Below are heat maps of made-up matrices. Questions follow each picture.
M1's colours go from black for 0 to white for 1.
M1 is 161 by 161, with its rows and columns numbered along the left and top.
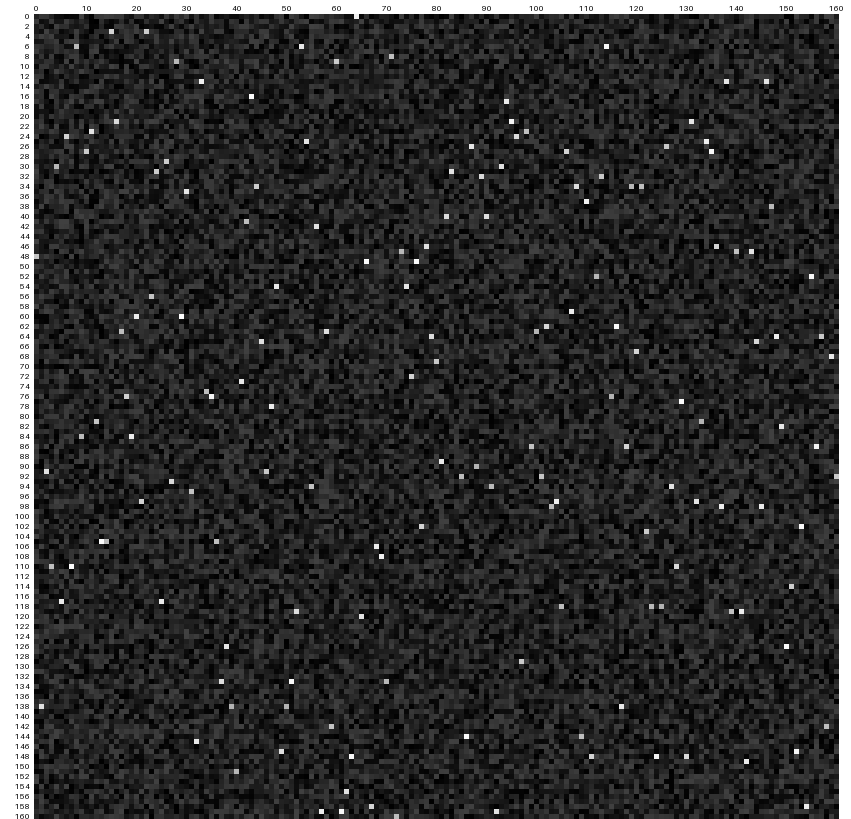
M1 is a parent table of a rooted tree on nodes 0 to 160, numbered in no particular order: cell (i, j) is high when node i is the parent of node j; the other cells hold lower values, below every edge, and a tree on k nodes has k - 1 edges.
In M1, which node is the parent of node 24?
31
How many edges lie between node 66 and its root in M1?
9
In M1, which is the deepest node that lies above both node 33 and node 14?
105
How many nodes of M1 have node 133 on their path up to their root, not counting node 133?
9
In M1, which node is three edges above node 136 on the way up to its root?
94
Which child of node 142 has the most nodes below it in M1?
158
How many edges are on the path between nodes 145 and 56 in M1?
3
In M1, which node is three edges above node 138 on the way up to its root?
118
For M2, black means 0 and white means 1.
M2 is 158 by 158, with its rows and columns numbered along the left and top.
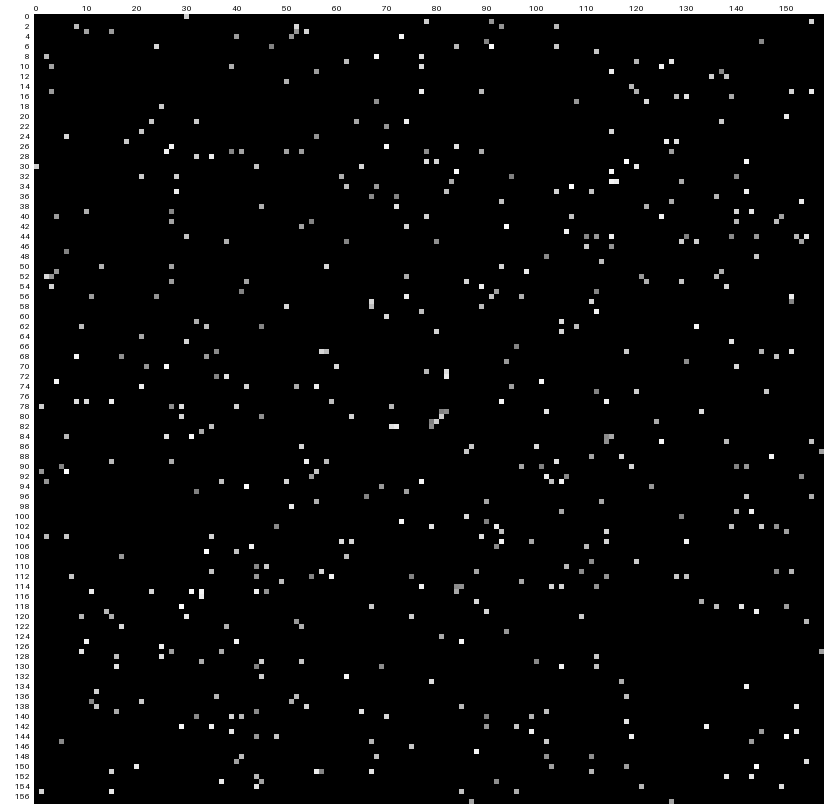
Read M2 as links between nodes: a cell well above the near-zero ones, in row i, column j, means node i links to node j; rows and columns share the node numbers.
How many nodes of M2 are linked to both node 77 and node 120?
1
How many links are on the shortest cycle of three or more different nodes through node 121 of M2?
8
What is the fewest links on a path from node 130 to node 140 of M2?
3
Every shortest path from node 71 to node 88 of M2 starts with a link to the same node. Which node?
node 82
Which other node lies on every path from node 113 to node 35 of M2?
node 97
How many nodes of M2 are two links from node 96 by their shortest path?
7
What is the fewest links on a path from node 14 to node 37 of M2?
6
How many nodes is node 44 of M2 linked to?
9
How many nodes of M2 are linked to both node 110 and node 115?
2
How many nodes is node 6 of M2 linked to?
5
